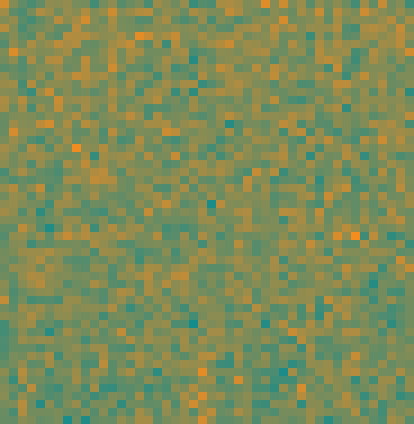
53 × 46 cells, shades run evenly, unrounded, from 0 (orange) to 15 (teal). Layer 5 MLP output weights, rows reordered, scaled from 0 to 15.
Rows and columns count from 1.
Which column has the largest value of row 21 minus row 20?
20
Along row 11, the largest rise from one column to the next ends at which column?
23
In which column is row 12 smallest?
6
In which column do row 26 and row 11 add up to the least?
19
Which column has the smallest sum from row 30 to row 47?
35
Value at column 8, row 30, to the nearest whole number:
3
